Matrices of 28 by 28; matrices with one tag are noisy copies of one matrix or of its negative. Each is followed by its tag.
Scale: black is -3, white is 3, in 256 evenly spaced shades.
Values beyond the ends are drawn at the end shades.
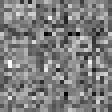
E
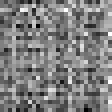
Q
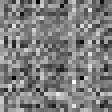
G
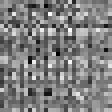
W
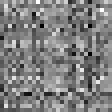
G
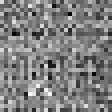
W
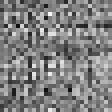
W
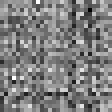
G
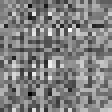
W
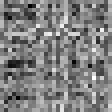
E
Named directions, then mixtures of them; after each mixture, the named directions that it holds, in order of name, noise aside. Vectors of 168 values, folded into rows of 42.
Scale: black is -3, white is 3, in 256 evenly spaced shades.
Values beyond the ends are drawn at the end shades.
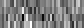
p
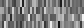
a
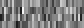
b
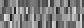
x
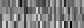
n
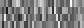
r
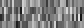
b.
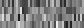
b, n.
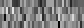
a, r.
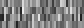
b.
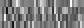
r.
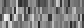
n, x.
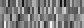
a, n, r.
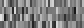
b, x.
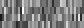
b.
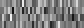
a, x.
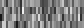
b, n.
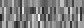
b, n.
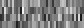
b.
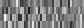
n, r, x.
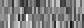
b, n, p.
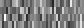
r, x.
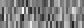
b, p, x.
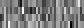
b, n, p.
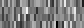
b, n, x.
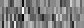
a, p, r.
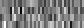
a, b, n.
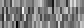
b, r.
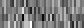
p.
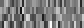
a, p, x.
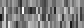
b, n, p.
